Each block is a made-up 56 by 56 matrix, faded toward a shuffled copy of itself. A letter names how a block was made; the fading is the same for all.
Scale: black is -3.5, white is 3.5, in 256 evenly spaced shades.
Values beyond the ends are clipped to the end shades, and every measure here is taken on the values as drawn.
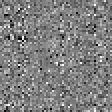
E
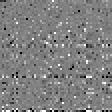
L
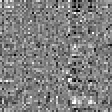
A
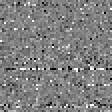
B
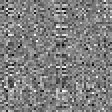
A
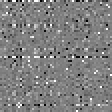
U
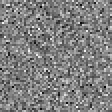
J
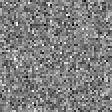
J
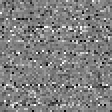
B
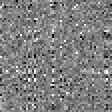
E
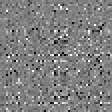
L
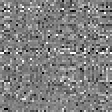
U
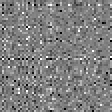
L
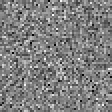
J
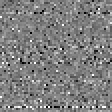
B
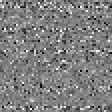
B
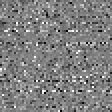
B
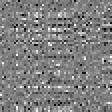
L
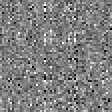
E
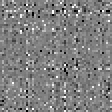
U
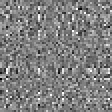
A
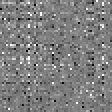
U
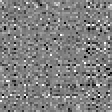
U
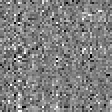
E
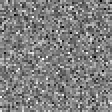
J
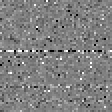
B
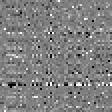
L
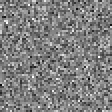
J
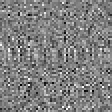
A
